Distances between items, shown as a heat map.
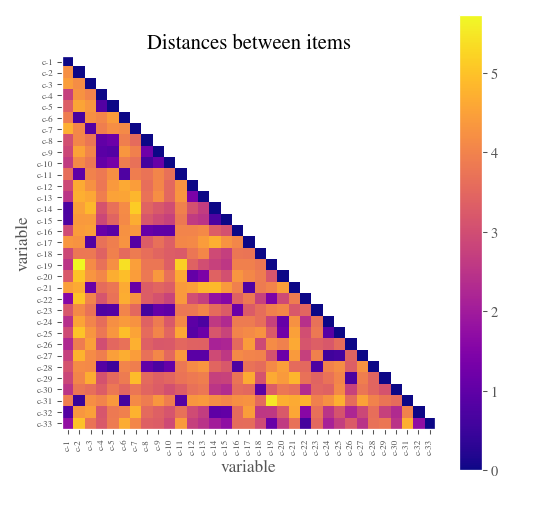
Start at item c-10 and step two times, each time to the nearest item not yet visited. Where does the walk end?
c-23
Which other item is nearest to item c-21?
c-17
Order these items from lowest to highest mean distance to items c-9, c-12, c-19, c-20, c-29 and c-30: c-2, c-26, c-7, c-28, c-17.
c-26, c-28, c-17, c-7, c-2
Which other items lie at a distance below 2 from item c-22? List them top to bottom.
c-1, c-14, c-15, c-19, c-32, c-33
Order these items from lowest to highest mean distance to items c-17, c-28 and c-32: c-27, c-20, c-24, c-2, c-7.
c-7, c-24, c-27, c-20, c-2
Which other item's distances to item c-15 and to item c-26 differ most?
c-29
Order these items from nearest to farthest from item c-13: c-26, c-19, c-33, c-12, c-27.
c-27, c-12, c-33, c-19, c-26
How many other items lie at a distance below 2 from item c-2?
3
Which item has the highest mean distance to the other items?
c-2
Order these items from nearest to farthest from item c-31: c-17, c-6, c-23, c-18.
c-6, c-18, c-23, c-17
